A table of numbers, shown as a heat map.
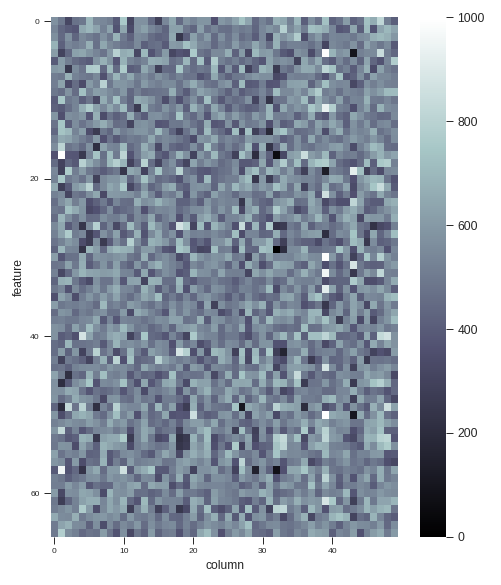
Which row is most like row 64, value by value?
15
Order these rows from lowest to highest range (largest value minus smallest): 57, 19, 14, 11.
14, 11, 19, 57
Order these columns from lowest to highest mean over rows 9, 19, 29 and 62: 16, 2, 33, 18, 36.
16, 36, 33, 18, 2
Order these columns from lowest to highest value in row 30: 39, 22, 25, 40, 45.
22, 40, 25, 45, 39
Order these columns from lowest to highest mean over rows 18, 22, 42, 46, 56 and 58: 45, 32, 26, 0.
26, 32, 0, 45
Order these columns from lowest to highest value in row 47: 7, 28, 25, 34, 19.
34, 7, 28, 19, 25
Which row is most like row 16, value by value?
20
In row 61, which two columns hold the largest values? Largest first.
39, 40
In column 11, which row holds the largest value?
28
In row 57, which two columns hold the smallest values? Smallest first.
32, 29
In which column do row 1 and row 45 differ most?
33
